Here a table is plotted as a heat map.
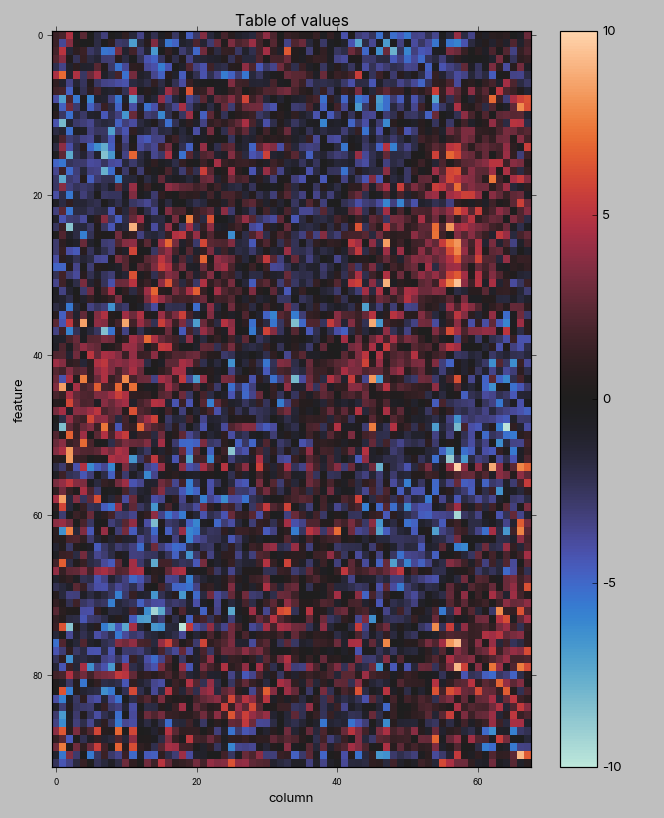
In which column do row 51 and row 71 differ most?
4
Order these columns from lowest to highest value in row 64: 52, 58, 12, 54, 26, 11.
58, 12, 52, 11, 26, 54
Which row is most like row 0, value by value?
65
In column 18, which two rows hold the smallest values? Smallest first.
74, 70
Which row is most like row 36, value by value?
43
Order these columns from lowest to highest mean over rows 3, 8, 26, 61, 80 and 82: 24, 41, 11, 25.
41, 25, 24, 11
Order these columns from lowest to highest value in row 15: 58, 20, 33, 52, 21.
20, 52, 33, 21, 58
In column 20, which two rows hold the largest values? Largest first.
32, 25
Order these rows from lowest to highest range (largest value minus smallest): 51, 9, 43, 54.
51, 9, 43, 54
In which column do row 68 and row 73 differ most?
54
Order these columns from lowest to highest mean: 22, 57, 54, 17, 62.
17, 54, 22, 62, 57
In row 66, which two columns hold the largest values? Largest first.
1, 33
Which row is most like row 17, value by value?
37
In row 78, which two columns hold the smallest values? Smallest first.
2, 14
